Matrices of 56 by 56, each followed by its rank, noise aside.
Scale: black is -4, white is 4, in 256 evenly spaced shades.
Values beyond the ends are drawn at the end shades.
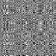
five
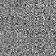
seven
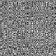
seven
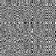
three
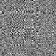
seven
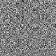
seven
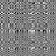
three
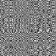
four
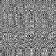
six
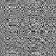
six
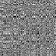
five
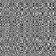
three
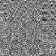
seven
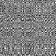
five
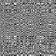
four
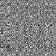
seven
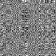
five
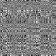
four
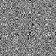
six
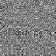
five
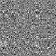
seven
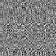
six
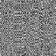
six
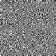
seven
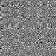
five
